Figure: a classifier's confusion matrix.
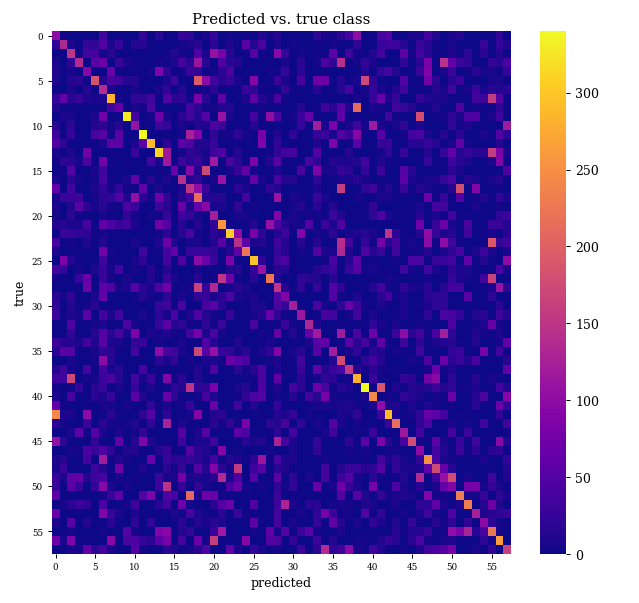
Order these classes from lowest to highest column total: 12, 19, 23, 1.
1, 12, 23, 19
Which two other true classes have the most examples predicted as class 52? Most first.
55, 50
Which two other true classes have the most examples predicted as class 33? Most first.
10, 15
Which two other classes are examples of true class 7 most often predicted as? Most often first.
55, 18
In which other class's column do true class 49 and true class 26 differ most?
50
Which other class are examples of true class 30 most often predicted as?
37
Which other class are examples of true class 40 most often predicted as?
57
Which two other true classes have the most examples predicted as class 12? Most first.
51, 47
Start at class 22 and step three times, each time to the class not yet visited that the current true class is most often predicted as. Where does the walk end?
38
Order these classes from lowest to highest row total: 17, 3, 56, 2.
2, 17, 3, 56
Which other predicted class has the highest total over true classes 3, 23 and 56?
36
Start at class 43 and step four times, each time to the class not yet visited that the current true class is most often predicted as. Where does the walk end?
18
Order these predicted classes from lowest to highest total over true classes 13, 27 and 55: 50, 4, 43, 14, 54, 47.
43, 47, 54, 4, 50, 14
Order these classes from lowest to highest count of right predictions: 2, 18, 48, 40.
2, 48, 18, 40
